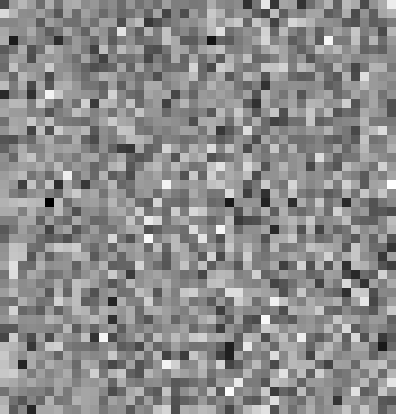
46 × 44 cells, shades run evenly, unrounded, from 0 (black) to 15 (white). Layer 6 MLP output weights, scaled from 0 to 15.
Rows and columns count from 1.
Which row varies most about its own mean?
38
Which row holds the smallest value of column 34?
1
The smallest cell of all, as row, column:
23, 6
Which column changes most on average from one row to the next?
31
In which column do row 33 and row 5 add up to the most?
40
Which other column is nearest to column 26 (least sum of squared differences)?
16
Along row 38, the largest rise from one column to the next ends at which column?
12
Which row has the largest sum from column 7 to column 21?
28
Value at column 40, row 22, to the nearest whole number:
7
